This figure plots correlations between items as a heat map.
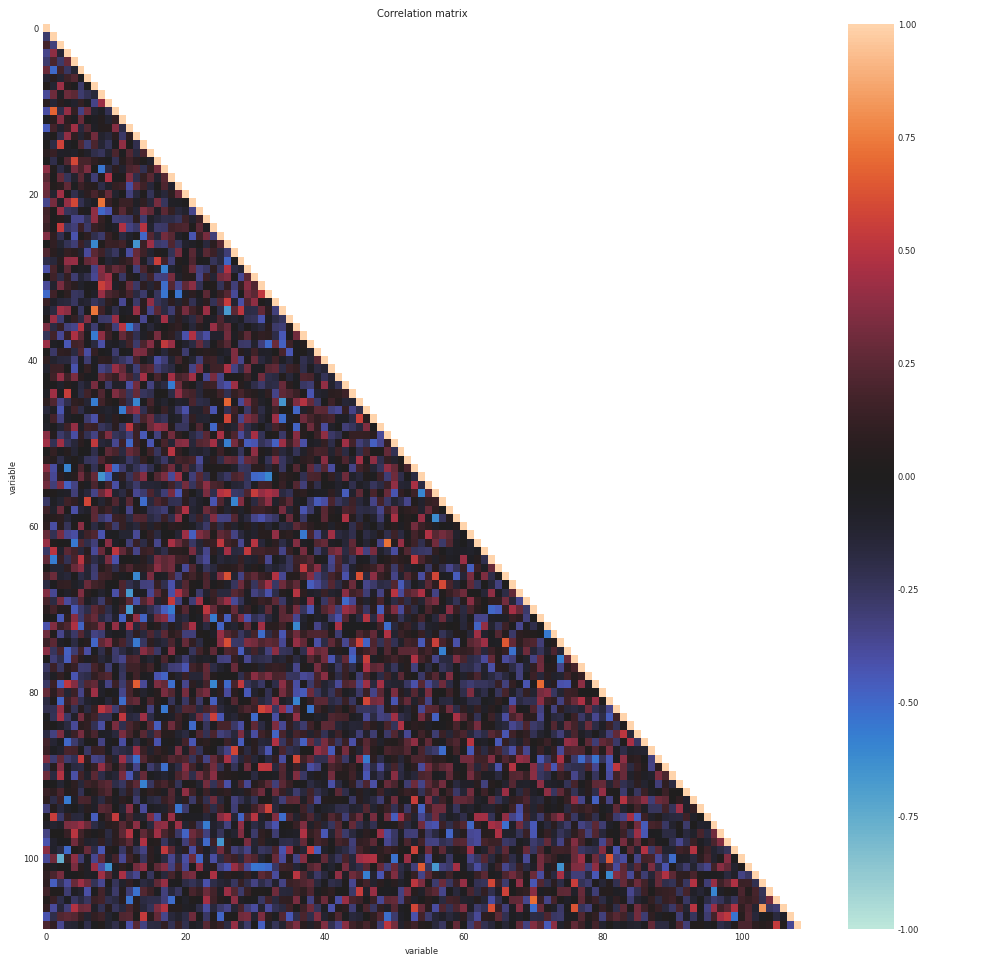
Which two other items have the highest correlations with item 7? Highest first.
34, 50
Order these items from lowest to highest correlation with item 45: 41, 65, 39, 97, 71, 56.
39, 71, 97, 65, 41, 56
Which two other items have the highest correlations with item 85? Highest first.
83, 97
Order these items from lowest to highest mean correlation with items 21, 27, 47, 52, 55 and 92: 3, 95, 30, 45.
3, 95, 30, 45
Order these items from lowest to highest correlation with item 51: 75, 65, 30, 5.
5, 65, 75, 30
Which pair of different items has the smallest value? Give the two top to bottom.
2, 100
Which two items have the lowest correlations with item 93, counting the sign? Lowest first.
3, 79
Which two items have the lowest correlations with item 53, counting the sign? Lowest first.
3, 10
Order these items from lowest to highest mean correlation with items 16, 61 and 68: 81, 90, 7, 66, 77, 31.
77, 81, 31, 66, 7, 90
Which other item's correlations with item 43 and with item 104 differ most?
66
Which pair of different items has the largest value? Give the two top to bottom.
103, 106
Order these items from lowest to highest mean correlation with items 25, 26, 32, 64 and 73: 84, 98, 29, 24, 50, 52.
50, 98, 24, 52, 29, 84
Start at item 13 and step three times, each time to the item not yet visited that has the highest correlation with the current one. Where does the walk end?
46
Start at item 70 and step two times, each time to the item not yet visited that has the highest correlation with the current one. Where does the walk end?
108
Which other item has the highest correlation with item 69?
18
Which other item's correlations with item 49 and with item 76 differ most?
62
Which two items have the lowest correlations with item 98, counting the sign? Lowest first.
25, 23
